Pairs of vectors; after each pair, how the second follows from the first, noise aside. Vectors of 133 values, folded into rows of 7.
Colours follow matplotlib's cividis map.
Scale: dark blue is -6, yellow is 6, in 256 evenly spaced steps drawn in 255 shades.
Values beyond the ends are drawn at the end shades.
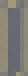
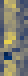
wrapped around, negated, scaled up.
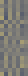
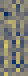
wrapped around, negated, scaled up.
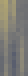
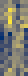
wrapped around, negated, scaled up.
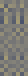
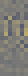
wrapped around, negated, partly zeroed.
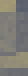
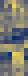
wrapped around, negated, scaled up.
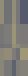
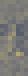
wrapped around, negated, partly zeroed.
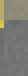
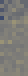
negated, partly zeroed.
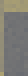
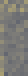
partly zeroed.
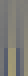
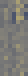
wrapped around, partly zeroed.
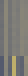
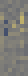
wrapped around, negated, partly zeroed.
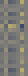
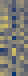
wrapped around, negated, scaled up.
